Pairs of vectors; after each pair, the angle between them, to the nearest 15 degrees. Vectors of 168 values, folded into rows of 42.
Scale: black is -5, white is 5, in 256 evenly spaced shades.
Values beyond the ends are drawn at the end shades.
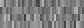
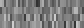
15 degrees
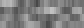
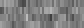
45 degrees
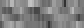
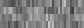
135 degrees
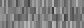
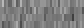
60 degrees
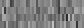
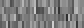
45 degrees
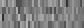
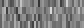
135 degrees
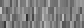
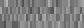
60 degrees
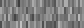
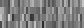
45 degrees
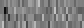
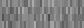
75 degrees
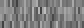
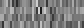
30 degrees
